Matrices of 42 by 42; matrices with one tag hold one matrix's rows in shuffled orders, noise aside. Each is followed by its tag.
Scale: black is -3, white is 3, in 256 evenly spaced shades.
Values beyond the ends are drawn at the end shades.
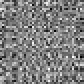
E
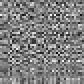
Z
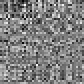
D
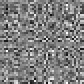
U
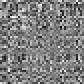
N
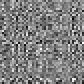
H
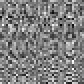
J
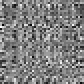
E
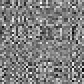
H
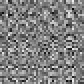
J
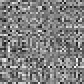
N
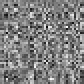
U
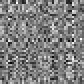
J
